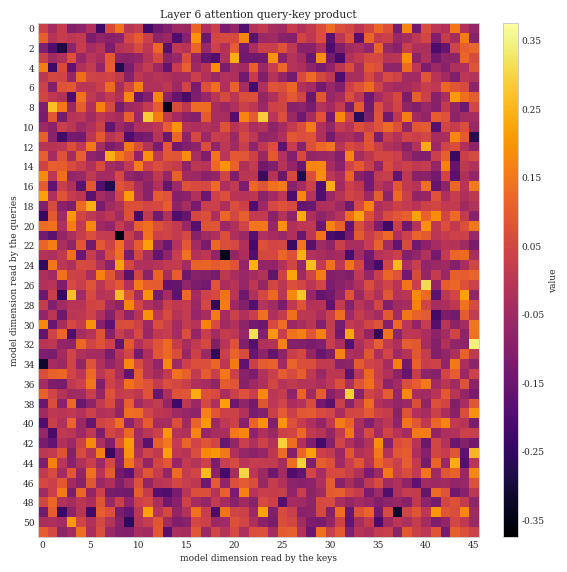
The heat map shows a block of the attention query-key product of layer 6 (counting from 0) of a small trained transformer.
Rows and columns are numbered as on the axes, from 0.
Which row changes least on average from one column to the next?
39
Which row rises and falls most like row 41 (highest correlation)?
33
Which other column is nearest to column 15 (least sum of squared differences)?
24
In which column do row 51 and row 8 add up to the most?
1
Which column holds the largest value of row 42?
25
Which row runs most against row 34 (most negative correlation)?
15
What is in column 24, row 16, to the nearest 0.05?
0.15
